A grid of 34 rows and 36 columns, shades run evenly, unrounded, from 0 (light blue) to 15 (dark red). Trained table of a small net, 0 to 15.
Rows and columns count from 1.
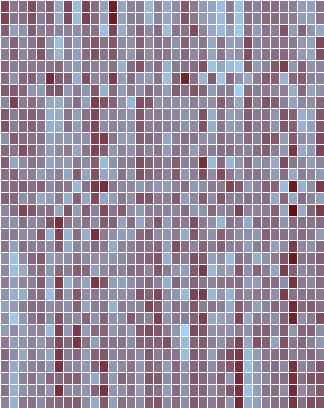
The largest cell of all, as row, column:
18, 33
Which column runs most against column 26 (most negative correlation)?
32
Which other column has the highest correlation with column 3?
21
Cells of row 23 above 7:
14
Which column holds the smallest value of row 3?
27
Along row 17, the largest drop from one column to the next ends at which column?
12
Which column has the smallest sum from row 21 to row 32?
2
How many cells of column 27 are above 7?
13
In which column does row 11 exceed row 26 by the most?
1
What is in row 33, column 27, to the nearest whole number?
12
